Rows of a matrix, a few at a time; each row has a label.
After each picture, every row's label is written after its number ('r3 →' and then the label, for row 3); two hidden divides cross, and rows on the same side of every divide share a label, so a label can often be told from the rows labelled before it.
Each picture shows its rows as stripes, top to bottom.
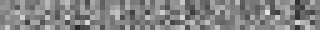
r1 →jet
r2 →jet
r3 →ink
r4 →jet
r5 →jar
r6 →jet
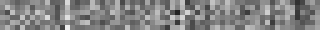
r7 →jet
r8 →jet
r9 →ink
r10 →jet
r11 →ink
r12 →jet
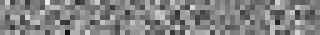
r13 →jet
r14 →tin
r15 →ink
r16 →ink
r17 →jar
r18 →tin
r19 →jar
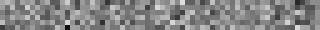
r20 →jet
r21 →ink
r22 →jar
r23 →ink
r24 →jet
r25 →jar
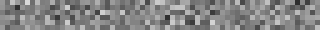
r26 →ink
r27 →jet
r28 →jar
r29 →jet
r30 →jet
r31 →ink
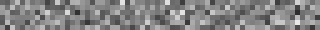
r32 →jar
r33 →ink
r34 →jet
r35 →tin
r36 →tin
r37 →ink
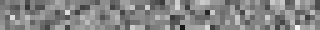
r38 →tin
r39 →tin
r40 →jet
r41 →ink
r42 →ink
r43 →jar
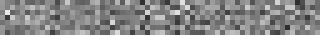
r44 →jet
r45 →ink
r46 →tin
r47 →ink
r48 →ink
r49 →tin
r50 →ink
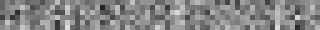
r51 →tin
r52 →jet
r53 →jet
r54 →tin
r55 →jet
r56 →jet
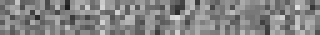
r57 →jar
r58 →jar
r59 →ink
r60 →tin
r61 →tin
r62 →tin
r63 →tin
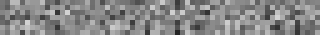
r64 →ink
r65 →jar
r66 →jet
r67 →tin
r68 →ink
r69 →ink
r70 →ink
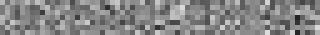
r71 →ink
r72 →jet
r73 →tin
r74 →jet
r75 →ink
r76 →tin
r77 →ink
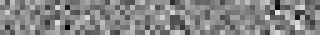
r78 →ink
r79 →jar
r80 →jet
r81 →ink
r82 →jar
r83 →jar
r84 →tin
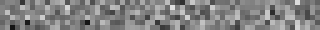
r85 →jar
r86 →jet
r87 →jet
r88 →ink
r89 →tin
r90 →tin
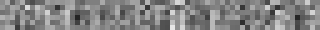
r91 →tin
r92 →ink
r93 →jet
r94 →jet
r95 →jet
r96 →jet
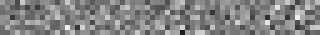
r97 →jet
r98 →tin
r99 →jar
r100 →tin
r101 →ink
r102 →jet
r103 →jar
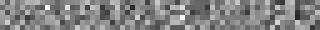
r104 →ink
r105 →jet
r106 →ink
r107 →jet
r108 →tin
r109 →jar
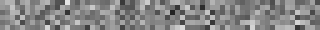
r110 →jet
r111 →ink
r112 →jar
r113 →jet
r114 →jar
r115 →jet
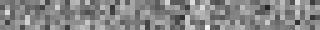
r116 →jar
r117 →tin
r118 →tin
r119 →jar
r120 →ink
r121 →jar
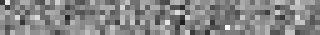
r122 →tin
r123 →jar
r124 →tin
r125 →jar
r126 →jar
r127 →ink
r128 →ink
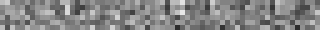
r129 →jet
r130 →jet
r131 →jet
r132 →ink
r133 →tin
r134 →ink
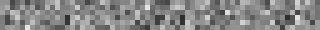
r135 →tin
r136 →tin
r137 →ink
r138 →jar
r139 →jar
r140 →ink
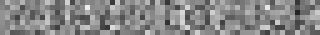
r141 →jet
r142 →ink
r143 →jet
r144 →jet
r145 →jet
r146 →ink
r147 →tin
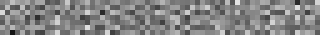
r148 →ink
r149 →tin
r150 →ink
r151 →tin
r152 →tin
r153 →ink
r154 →tin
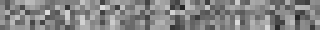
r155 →ink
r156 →jar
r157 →jet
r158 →ink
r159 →ink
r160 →ink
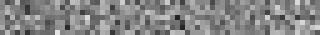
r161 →jar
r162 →tin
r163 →tin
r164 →ink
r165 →jar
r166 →jar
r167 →tin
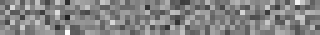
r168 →jar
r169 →ink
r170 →tin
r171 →jar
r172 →ink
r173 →jet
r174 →jet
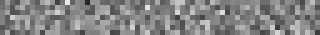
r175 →jet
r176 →tin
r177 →tin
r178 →ink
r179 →jar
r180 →jar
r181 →tin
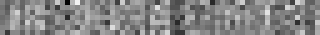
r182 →jar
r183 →ink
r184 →ink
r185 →jar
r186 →ink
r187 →ink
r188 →jar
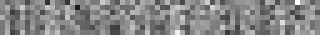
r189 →jar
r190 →jet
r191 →tin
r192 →jet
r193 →tin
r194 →tin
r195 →tin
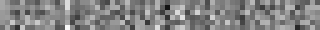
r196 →jet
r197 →jet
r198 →tin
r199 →jet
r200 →ink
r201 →jet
